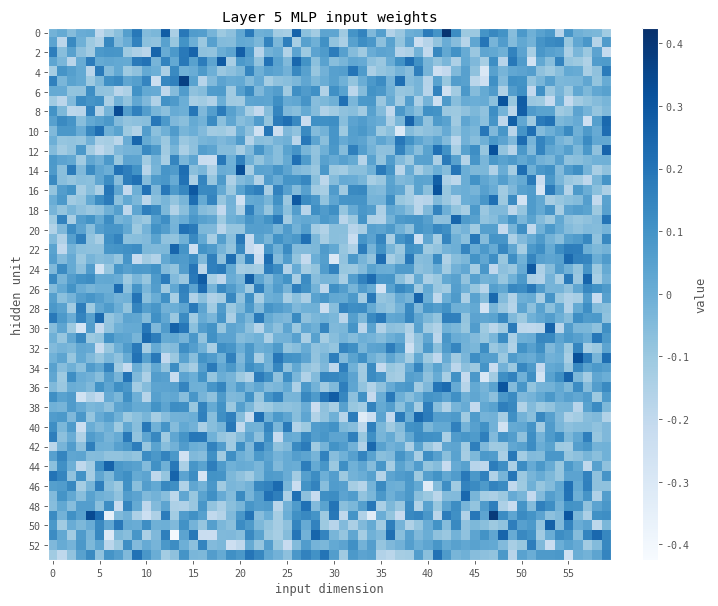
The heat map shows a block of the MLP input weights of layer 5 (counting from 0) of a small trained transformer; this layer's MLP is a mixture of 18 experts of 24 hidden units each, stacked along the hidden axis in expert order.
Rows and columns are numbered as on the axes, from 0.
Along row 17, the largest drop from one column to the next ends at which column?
50
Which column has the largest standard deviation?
41
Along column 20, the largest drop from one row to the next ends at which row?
15
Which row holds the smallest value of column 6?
49
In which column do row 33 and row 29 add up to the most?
56
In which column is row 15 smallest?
52
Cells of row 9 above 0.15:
8
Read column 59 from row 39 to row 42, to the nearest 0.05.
-0.15 -0.05 -0.05 0
